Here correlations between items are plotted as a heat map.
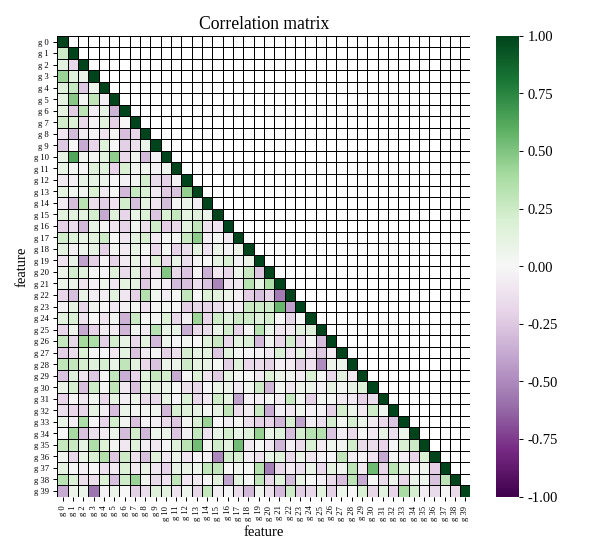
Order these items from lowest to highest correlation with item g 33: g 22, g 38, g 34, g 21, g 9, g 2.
g 21, g 38, g 9, g 34, g 22, g 2
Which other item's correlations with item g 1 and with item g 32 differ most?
g 10
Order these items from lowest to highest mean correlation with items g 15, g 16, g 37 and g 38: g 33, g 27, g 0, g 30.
g 27, g 33, g 0, g 30
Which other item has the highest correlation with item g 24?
g 13
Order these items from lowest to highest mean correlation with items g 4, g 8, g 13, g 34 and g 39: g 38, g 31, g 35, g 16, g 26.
g 26, g 31, g 38, g 16, g 35
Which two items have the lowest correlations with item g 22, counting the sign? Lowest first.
g 21, g 23
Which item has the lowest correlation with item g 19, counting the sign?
g 2
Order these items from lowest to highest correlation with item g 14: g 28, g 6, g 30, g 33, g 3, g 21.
g 21, g 3, g 30, g 28, g 6, g 33
